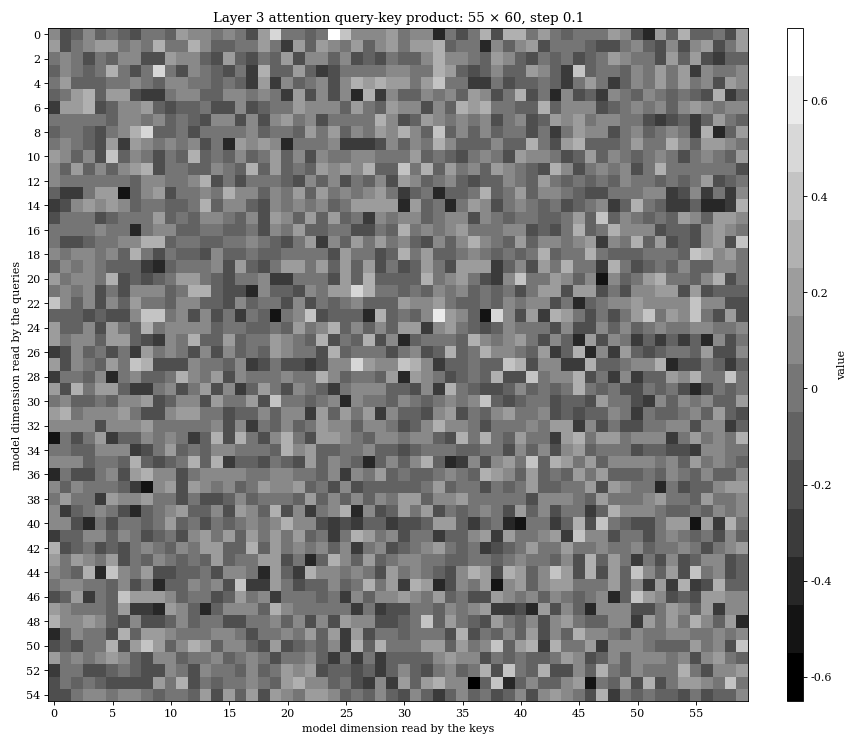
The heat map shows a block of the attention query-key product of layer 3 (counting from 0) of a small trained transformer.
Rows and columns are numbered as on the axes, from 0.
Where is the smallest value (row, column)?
53, 36
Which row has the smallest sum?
40
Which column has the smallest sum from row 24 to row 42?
50
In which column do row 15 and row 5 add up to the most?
57
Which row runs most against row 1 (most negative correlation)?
52
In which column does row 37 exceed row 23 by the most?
19
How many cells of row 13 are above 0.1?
9
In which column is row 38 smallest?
4
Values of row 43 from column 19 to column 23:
0.2 -0.2 0 -0.4 -0.1
